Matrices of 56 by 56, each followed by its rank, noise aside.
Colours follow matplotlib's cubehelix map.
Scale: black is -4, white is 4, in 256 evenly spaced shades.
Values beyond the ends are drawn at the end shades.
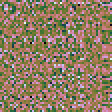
five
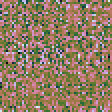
seven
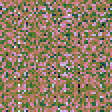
five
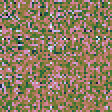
seven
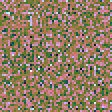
seven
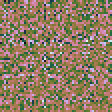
seven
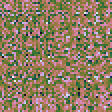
seven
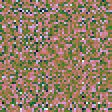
five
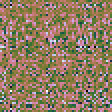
six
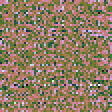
seven
